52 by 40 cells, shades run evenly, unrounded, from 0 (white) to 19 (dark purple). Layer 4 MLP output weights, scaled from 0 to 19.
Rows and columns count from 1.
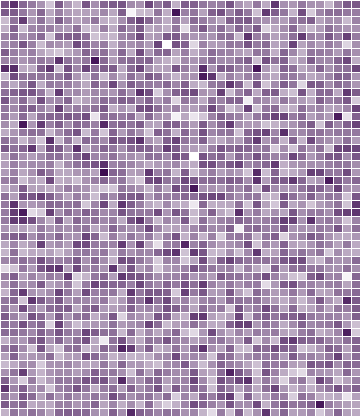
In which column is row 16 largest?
3
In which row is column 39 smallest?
35
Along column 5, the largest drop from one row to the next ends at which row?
32
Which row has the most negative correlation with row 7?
34
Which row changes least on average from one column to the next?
21
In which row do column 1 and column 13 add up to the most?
9
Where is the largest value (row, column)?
22, 12
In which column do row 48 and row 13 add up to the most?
14
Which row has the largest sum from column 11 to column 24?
36
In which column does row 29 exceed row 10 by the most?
10
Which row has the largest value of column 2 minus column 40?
42
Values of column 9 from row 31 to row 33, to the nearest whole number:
14 10 13
